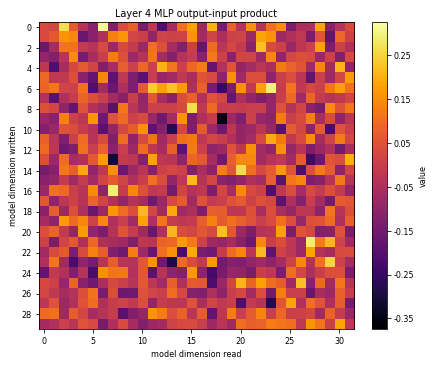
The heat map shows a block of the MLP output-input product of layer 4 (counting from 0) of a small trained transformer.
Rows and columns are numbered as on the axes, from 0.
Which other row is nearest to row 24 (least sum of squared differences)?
15
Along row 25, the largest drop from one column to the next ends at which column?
27
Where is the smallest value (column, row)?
18, 9
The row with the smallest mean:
10
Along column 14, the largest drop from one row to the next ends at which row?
22
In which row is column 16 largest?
4
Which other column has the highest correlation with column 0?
16
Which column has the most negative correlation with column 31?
7
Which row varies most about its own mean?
6
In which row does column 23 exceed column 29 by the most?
1
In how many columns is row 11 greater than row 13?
19
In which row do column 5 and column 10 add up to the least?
5
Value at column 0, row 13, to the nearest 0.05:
0.05
